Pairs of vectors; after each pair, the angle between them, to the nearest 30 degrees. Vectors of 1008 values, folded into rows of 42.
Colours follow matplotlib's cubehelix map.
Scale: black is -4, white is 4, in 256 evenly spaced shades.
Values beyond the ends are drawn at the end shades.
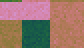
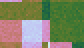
150 degrees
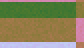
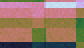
150 degrees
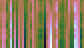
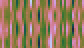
60 degrees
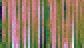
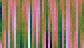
60 degrees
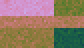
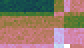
150 degrees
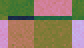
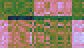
30 degrees
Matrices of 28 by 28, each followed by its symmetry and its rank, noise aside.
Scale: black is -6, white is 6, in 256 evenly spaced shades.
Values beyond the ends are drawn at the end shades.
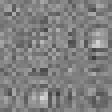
symmetric, rank three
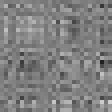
no symmetry, rank three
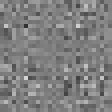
no symmetry, rank three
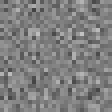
no symmetry, rank four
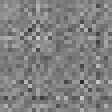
symmetric, rank four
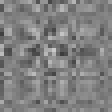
no symmetry, rank two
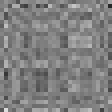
antisymmetric, rank two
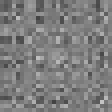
symmetric, rank three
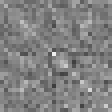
symmetric, rank four
